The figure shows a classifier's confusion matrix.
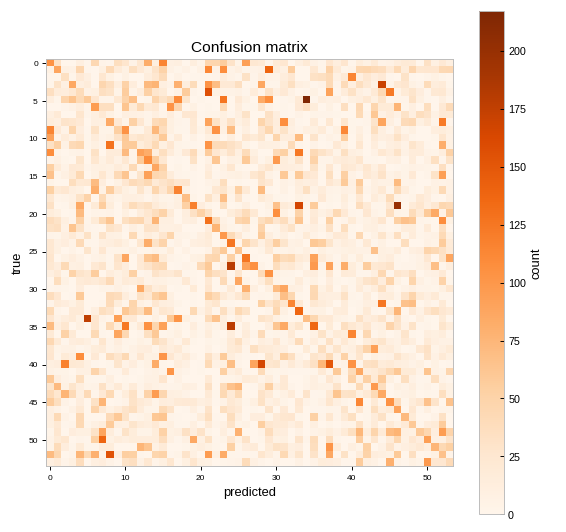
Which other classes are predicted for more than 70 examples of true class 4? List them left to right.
21, 37, 45
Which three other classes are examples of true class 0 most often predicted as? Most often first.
15, 26, 13
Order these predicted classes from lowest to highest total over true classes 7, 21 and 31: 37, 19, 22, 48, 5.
5, 19, 37, 22, 48
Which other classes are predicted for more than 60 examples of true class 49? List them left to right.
7, 25, 41, 45, 46, 52
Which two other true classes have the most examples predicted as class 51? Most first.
20, 27
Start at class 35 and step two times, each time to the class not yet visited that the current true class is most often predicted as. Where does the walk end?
13
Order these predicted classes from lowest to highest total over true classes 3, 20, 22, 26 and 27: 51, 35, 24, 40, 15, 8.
40, 8, 15, 51, 35, 24
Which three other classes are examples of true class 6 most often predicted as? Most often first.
16, 46, 10
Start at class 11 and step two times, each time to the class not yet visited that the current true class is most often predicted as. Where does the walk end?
52
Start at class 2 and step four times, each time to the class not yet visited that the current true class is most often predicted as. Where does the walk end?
25
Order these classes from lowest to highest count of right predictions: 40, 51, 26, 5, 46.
5, 51, 46, 40, 26
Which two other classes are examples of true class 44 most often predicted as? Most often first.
14, 2
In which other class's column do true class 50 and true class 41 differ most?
7
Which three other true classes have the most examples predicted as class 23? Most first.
5, 1, 52
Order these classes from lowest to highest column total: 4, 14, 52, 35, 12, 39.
12, 39, 35, 4, 52, 14
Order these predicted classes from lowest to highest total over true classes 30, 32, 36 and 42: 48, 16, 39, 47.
16, 39, 48, 47
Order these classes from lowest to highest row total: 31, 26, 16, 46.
46, 16, 31, 26
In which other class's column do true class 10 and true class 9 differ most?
22
